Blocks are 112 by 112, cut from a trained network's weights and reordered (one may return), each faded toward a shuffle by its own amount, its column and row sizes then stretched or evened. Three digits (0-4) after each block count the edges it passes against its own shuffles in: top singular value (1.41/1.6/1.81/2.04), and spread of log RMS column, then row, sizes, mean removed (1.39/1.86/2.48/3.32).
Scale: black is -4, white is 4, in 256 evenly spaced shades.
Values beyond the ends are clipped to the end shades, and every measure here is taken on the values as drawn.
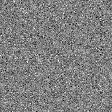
0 1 0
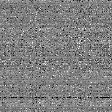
3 2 3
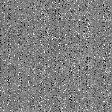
0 3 0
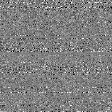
0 1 4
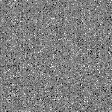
0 1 1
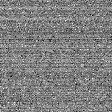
4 0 0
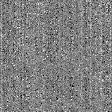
2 2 1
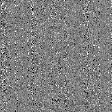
0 4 1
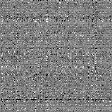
3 3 3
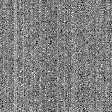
3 0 2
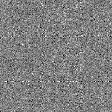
2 2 1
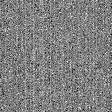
2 0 0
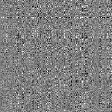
4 4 2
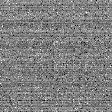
4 1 0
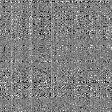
3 1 4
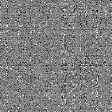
1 3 0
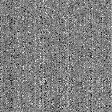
2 2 1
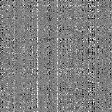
4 4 3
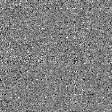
0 2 3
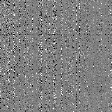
0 4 0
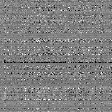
4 3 4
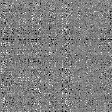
2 3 2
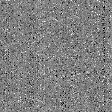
0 2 0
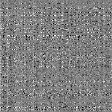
3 1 4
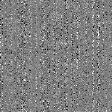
0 4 0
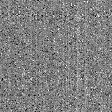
1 0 1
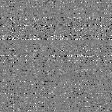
0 2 4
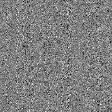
0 3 0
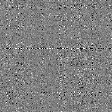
2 3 3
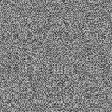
4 0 0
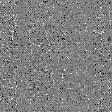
0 3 2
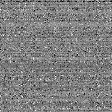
3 1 2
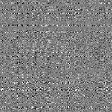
4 3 4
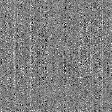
2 3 2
